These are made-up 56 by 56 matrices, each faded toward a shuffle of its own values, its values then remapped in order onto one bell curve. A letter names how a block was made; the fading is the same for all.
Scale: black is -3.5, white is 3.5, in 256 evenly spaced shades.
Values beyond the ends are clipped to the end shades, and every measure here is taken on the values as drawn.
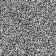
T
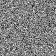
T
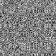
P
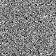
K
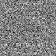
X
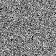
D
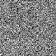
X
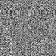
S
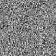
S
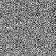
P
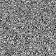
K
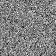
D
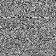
K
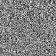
X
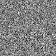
K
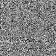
K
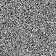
T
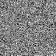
X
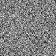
X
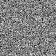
D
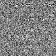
X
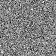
D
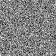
T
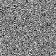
X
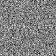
X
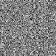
S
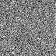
T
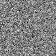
D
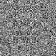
S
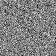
T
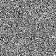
K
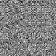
P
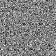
K
